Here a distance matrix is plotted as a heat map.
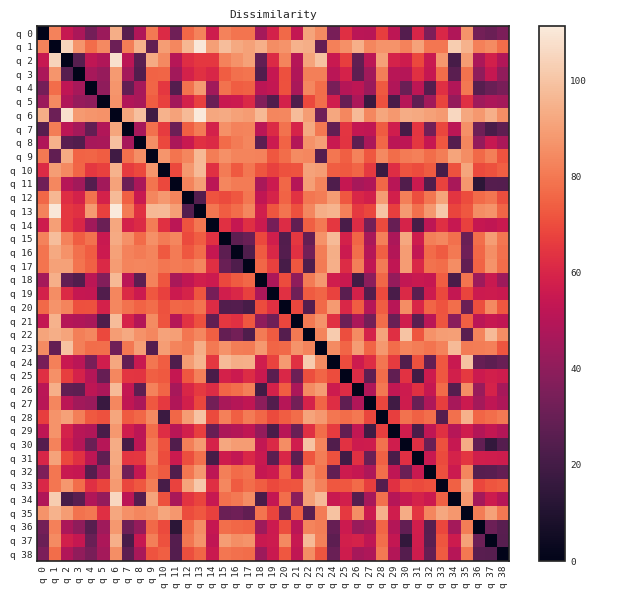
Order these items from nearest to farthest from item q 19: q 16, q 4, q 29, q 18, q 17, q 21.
q 29, q 21, q 18, q 4, q 16, q 17
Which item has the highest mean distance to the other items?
q 6
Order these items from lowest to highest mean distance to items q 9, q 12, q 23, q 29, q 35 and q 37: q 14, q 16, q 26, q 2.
q 14, q 16, q 26, q 2
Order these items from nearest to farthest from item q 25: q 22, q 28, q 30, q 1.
q 30, q 22, q 28, q 1
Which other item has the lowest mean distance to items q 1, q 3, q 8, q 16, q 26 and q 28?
q 18
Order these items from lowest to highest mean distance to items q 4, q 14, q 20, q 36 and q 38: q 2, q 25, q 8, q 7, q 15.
q 7, q 25, q 8, q 2, q 15
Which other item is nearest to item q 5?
q 27
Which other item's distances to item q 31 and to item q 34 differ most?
q 2
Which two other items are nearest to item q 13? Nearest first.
q 12, q 18
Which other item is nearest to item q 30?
q 37
